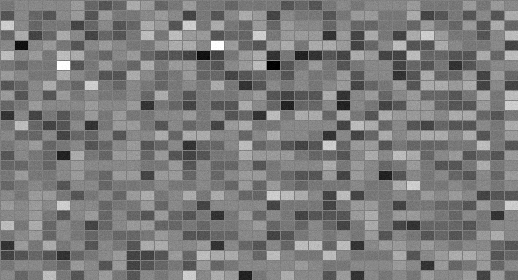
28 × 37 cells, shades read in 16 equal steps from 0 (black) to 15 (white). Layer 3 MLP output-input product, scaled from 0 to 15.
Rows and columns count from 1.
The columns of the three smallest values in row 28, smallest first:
18, 26, 35
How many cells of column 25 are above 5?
19
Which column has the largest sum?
27
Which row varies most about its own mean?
6
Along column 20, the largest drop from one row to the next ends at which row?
21
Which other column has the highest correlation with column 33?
20
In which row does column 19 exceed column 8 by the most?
4
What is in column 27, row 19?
7
